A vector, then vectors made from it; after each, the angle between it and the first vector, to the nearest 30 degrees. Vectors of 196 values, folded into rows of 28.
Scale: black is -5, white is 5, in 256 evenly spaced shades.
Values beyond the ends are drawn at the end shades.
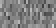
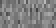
150 degrees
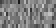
150 degrees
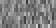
90 degrees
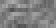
90 degrees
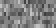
30 degrees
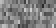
30 degrees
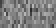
150 degrees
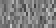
120 degrees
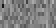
90 degrees
